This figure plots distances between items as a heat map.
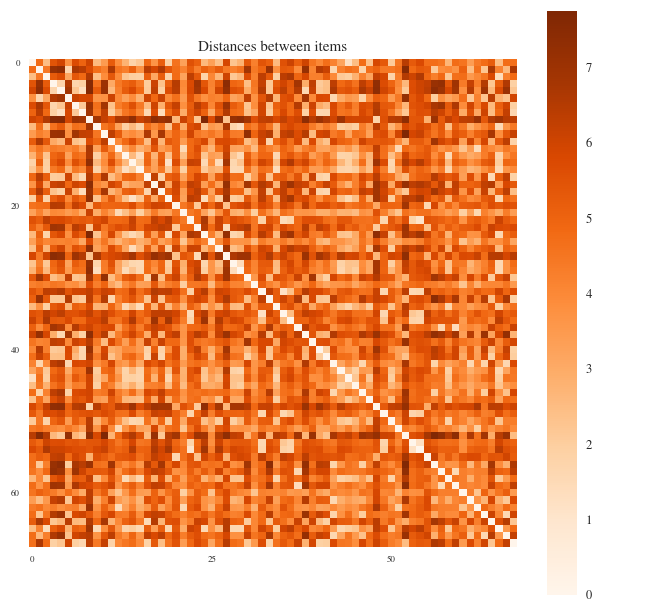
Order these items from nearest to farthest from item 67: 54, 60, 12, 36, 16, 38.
16, 38, 60, 12, 36, 54
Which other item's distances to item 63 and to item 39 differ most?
66
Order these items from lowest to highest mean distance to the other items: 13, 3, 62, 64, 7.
13, 62, 7, 64, 3
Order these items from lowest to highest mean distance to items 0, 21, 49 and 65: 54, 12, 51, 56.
12, 51, 56, 54
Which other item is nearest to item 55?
20
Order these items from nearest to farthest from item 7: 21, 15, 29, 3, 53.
3, 21, 15, 29, 53
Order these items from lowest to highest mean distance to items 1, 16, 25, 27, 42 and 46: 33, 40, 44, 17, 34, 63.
63, 34, 44, 40, 33, 17
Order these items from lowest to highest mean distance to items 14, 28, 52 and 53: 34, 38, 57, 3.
34, 3, 38, 57
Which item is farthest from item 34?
52
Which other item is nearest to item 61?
42
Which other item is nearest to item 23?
27
